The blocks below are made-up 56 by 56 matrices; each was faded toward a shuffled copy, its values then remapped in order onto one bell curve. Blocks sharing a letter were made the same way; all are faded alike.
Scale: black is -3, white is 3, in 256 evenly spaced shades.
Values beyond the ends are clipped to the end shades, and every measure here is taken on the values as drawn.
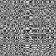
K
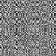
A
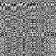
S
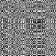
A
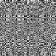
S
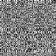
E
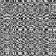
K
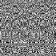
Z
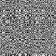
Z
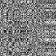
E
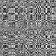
A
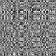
K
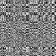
A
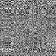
Z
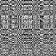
K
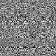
Z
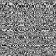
Z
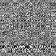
Z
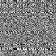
Z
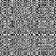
K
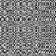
A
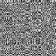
E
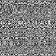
Z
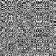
E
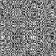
E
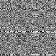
Z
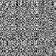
E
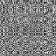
S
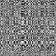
A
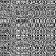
K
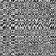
K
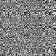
E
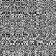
Z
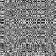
K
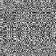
Z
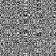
E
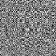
E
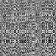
S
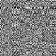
E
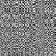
S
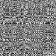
Z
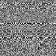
Z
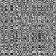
S
